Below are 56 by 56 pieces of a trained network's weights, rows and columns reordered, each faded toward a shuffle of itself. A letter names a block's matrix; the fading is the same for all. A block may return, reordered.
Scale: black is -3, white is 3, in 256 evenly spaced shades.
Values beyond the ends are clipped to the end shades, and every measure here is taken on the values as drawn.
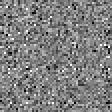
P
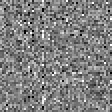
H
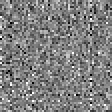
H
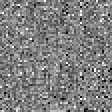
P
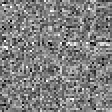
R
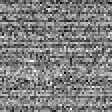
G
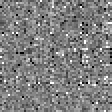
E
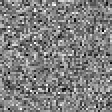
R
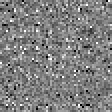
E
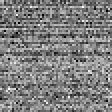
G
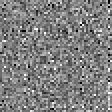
H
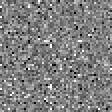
E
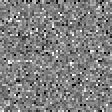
E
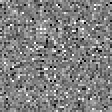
E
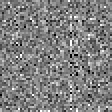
H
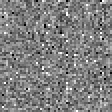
P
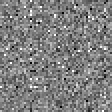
P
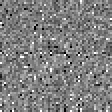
E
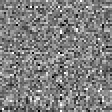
R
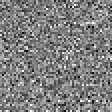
R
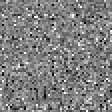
E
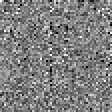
H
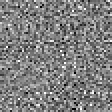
R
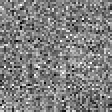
R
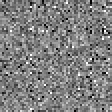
P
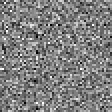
R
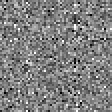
H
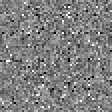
P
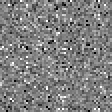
E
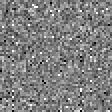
P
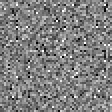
P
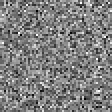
R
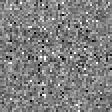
P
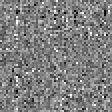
P
